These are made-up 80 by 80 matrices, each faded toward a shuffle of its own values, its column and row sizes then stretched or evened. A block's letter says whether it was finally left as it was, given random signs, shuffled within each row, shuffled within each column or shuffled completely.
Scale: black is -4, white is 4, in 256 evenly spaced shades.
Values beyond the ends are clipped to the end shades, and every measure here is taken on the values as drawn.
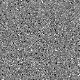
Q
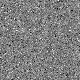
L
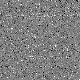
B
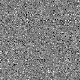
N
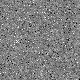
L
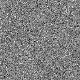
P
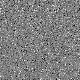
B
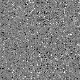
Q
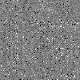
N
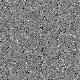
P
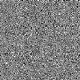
N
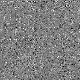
Q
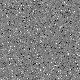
L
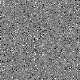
N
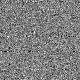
B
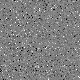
B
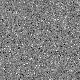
L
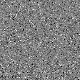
B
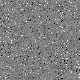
P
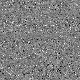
B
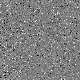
P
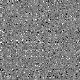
N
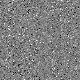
P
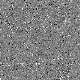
Q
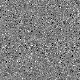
Q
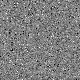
L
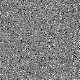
Q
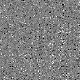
N
